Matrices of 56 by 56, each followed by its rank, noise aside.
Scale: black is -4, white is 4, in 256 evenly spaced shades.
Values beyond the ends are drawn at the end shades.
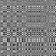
two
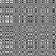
two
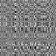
three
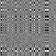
one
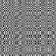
two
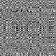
four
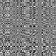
three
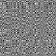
four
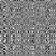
four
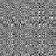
four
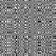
three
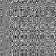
four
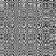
three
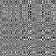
two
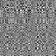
four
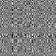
three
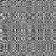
three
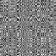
four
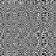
four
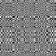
two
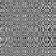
three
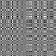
one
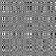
two
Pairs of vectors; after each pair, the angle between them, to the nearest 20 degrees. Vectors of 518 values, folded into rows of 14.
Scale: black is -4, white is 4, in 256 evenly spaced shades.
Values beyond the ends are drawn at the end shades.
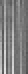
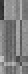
80 degrees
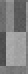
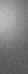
100 degrees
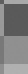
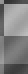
160 degrees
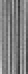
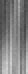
120 degrees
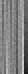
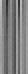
100 degrees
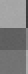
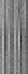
80 degrees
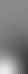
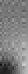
160 degrees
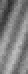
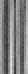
80 degrees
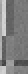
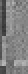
160 degrees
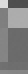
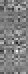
100 degrees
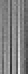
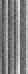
80 degrees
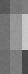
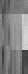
20 degrees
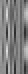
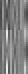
140 degrees
